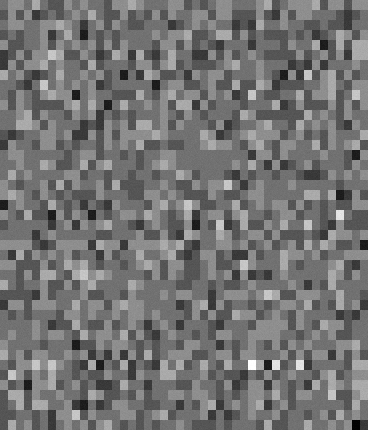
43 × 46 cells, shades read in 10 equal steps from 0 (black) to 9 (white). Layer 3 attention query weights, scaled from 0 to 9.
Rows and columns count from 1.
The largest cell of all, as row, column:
37, 32
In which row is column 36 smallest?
8
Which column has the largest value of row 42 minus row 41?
10
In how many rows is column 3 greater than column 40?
20
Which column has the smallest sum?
44
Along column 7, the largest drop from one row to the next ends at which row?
22
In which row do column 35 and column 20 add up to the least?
9
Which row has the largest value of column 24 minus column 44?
21
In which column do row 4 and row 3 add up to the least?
11
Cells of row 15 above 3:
33
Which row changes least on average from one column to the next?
16
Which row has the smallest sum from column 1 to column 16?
30
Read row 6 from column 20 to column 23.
2 4 6 4
